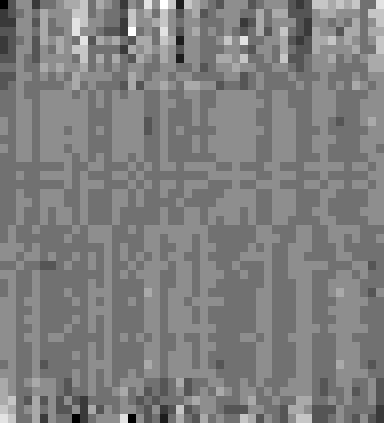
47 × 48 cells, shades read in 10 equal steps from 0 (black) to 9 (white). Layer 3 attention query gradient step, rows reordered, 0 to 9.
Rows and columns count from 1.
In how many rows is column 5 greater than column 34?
5
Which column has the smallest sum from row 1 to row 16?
1
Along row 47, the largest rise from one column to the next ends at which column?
18
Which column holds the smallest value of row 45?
11
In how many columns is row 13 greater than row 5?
15
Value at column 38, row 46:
6
